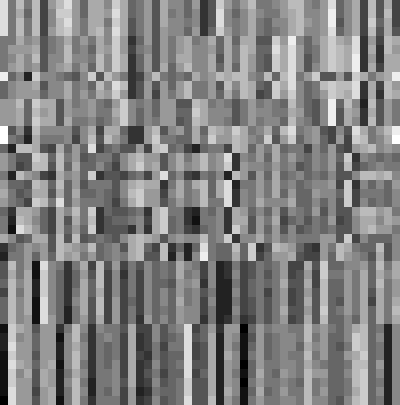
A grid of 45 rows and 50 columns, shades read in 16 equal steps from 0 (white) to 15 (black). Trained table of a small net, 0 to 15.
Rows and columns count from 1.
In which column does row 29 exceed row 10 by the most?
24
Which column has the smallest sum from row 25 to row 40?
6
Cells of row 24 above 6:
33
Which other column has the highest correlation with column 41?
13
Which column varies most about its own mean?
1
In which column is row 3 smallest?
42
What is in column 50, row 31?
5
